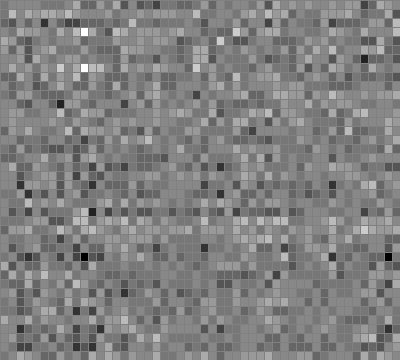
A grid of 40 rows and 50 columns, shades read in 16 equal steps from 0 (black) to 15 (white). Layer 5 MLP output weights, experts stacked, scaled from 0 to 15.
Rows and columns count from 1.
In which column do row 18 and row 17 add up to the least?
10
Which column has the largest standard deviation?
11
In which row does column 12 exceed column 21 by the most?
18
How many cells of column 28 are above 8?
8
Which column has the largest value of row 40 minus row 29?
49
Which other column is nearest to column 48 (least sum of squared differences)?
38
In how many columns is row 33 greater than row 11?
15
